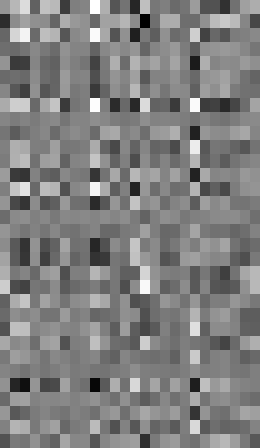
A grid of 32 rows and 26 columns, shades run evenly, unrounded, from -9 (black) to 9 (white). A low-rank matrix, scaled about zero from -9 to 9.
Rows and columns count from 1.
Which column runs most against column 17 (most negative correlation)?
19
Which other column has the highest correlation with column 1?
15
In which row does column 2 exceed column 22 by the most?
8
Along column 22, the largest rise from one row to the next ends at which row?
2
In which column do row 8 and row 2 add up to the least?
14
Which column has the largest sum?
20
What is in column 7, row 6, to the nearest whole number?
2
